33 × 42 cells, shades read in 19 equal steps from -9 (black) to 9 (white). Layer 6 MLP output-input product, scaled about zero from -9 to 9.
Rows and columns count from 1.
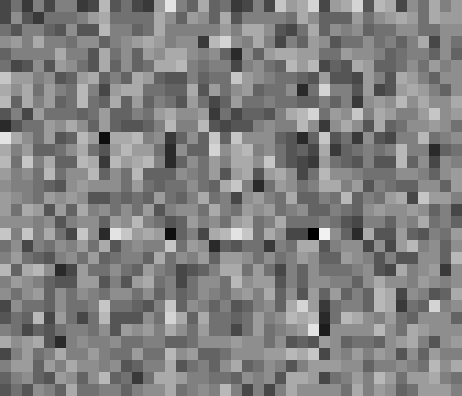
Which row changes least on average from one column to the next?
29
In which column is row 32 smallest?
13
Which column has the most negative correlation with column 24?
26
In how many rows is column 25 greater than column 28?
18
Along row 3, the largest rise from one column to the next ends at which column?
10
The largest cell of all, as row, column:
20, 30
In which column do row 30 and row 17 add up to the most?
27
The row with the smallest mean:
23
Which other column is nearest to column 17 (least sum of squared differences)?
6
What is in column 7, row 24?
-3
